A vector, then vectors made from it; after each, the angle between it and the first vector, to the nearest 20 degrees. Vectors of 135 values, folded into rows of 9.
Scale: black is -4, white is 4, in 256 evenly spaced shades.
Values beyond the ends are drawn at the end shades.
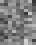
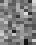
160 degrees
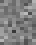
140 degrees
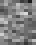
140 degrees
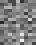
80 degrees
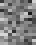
140 degrees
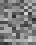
100 degrees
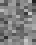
20 degrees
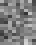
20 degrees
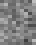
160 degrees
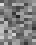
120 degrees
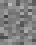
60 degrees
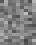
160 degrees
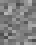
60 degrees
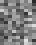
20 degrees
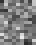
140 degrees
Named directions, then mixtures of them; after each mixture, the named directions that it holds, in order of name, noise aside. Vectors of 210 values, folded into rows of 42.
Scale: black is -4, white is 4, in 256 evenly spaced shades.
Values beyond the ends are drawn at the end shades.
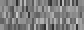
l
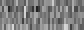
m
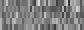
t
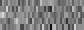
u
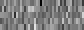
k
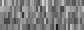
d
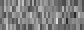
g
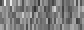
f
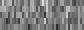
d.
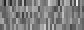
f, l.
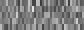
k, t.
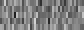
f, k, m.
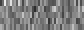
f.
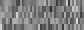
l, t, u.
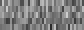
d, t, u.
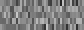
l.
